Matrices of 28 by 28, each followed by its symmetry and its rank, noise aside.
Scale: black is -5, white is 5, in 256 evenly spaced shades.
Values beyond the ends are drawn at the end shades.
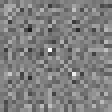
symmetric, rank six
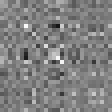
symmetric, rank three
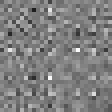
symmetric, rank four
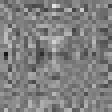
antisymmetric, rank four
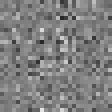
no symmetry, rank four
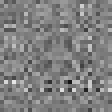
no symmetry, rank four
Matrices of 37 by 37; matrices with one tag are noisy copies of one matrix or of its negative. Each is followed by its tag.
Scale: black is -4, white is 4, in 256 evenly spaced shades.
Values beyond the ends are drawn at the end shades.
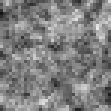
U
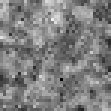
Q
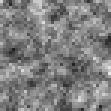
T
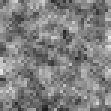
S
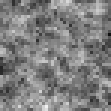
S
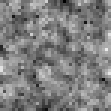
S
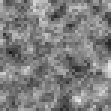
T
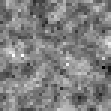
T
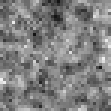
Q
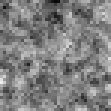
Q
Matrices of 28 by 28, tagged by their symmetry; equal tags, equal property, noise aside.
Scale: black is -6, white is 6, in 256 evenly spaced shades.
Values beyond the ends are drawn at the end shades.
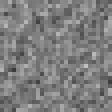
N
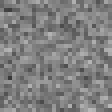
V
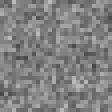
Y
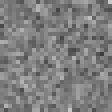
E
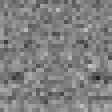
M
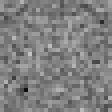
M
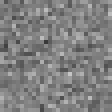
Y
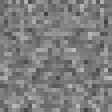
M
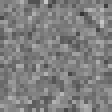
E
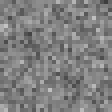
E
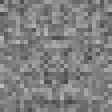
M
